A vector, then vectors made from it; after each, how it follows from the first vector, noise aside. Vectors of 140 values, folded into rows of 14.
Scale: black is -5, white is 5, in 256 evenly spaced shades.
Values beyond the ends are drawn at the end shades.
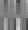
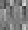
wrapped around.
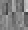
wrapped around.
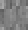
wrapped around, shrunk.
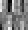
reversed, negated, scaled up.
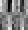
reversed, negated, scaled up.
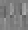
wrapped around, shrunk.
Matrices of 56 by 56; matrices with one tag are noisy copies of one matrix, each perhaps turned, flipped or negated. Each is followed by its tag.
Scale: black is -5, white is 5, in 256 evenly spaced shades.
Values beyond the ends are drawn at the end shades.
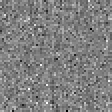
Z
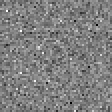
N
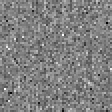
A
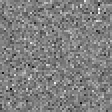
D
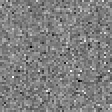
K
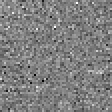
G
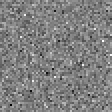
N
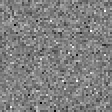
N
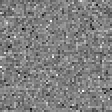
Z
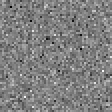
N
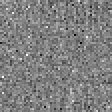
G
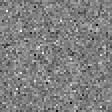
N
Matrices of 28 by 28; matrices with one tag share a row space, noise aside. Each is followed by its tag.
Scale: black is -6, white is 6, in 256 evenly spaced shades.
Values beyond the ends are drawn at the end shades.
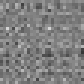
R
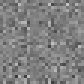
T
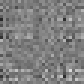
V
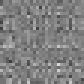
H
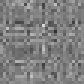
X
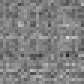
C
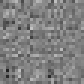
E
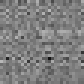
R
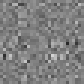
T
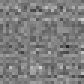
C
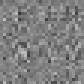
T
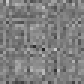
X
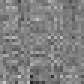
E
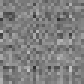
H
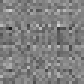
H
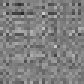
X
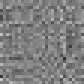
V
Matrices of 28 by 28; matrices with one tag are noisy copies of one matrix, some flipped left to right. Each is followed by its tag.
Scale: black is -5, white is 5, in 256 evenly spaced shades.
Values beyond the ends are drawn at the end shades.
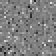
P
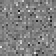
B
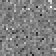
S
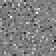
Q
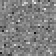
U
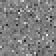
B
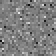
Q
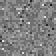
Q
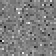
Q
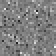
B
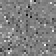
P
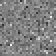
P
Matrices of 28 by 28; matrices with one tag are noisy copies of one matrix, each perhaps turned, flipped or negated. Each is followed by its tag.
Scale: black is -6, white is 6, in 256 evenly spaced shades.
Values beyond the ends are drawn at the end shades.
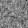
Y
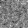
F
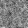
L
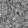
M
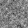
Y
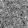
F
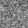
Y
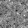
M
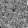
L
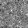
M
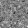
Y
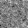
F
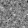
Y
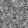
M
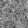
M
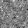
M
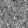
M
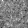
F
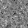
Y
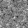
M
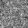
F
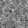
M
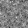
M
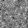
M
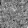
L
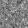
Y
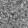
Y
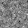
Y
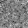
F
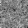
L
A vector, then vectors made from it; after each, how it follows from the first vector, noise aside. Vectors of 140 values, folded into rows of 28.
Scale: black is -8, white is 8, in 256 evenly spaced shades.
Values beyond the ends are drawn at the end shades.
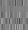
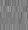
reversed, negated, shrunk.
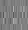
wrapped around, partly zeroed.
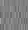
wrapped around, negated, shrunk.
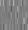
wrapped around, negated, partly zeroed.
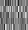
reversed, negated, scaled up.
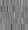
wrapped around, negated, partly zeroed.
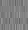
shrunk.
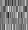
reversed, negated, scaled up.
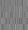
shrunk.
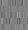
shrunk.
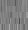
partly zeroed.
